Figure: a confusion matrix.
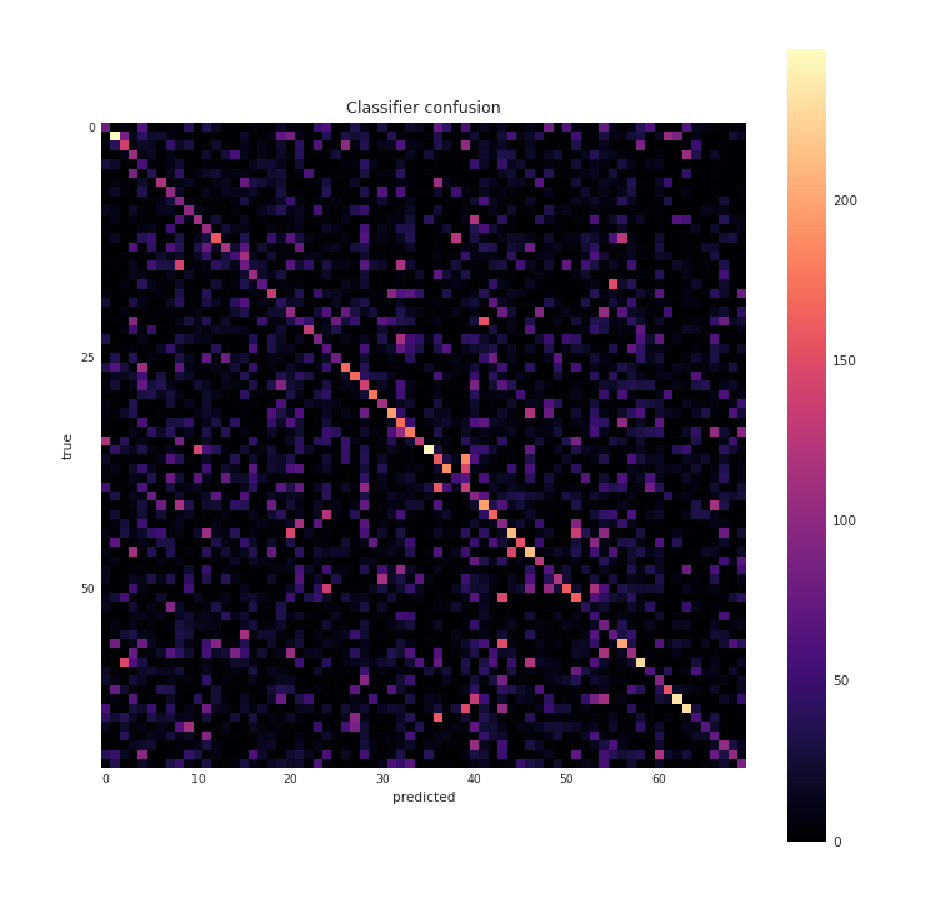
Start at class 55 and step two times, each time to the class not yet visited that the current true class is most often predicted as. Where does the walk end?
8
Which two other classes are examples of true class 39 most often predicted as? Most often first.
36, 28
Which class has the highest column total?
28
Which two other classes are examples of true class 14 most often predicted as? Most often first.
15, 53
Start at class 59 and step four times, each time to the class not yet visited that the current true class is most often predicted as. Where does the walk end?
41
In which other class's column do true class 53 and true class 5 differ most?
3
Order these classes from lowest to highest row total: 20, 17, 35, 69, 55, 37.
17, 55, 69, 20, 37, 35
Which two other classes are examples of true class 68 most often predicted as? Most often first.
60, 4
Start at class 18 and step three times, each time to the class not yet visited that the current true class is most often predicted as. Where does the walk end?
44
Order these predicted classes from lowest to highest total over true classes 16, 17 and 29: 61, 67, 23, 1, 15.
1, 23, 61, 15, 67
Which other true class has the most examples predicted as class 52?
38
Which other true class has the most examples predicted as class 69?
33
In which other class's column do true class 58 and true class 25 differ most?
2
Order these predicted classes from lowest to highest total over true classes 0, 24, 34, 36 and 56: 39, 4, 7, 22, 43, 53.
22, 53, 7, 4, 43, 39
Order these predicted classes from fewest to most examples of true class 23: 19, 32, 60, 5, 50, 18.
5, 19, 18, 50, 60, 32
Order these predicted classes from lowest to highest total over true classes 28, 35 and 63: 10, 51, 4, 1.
51, 1, 4, 10
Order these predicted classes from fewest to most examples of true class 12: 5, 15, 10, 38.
10, 15, 5, 38
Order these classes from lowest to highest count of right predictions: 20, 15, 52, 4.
52, 4, 15, 20
